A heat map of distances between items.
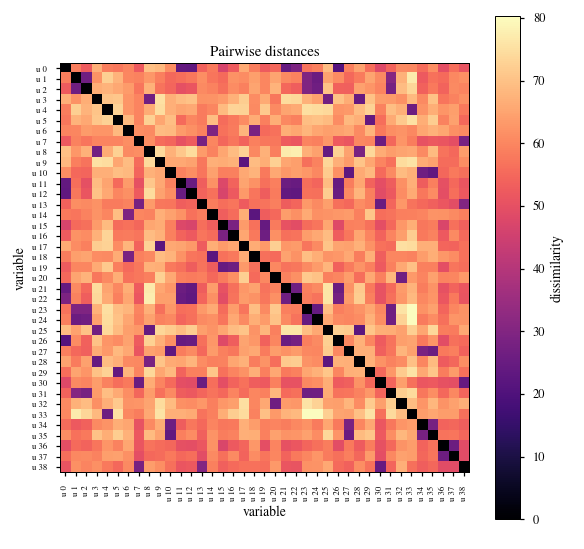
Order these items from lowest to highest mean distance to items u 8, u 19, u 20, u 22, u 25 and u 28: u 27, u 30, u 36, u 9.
u 36, u 30, u 27, u 9
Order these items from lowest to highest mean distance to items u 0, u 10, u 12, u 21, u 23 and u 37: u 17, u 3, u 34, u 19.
u 34, u 19, u 17, u 3
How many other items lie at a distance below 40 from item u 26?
5
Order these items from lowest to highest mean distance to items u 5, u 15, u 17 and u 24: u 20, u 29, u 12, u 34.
u 29, u 12, u 34, u 20
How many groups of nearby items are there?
12
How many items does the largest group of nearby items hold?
6
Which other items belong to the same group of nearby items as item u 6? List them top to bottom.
u 14, u 18
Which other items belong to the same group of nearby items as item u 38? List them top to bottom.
u 7, u 13, u 30
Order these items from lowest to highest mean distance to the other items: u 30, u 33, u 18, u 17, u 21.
u 30, u 21, u 18, u 17, u 33
